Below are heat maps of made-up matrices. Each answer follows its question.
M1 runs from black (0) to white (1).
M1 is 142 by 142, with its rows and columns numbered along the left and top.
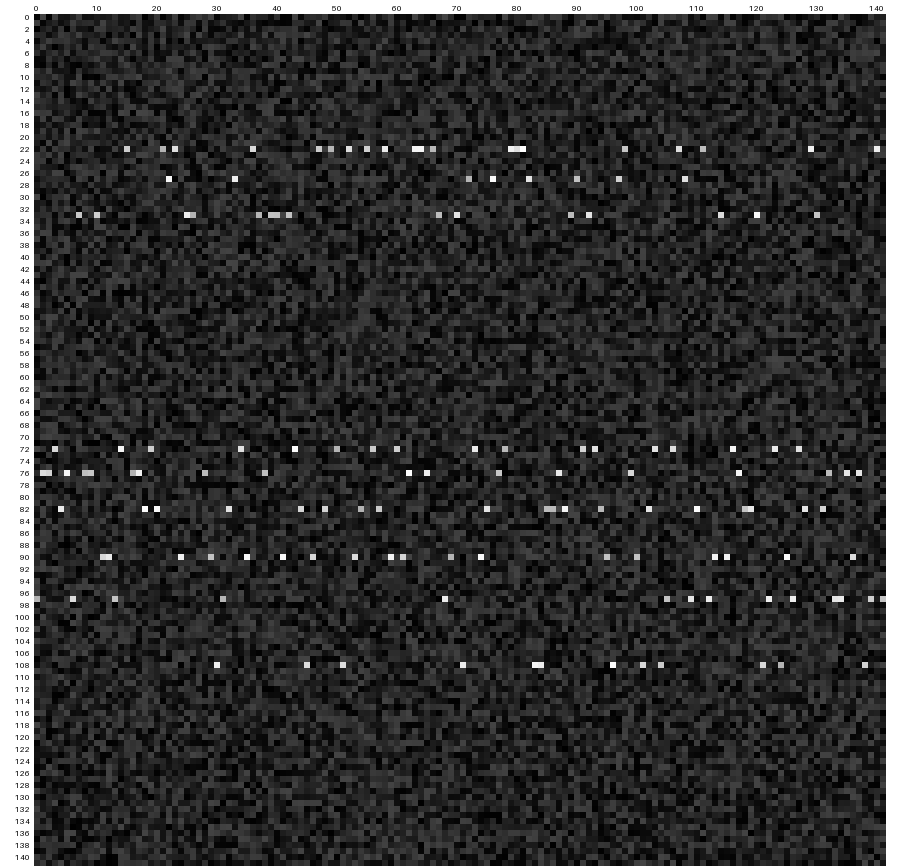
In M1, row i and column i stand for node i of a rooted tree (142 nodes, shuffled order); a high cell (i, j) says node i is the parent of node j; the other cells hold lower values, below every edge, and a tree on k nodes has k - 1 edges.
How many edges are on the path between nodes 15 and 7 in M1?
4
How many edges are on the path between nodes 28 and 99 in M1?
2
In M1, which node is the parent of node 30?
108
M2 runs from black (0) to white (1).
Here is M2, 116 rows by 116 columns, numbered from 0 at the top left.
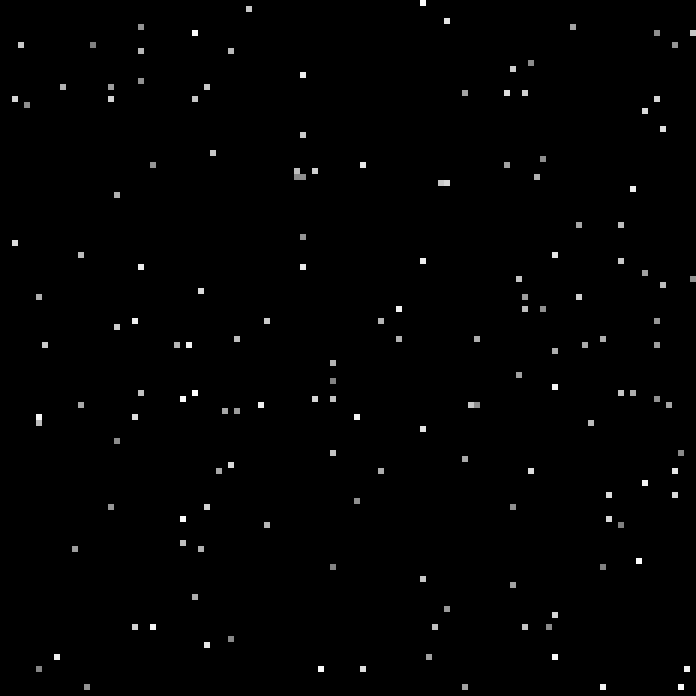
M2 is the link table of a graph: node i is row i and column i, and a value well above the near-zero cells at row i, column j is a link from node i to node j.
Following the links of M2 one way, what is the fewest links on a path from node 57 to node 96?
3
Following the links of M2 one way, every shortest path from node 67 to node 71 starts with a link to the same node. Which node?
node 111
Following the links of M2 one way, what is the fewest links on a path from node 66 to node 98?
4
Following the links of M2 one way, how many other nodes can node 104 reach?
12
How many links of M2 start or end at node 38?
3
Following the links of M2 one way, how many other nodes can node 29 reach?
11
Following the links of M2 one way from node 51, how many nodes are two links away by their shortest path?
6
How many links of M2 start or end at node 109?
8
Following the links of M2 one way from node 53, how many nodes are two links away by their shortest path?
6
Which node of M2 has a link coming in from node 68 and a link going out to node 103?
node 37
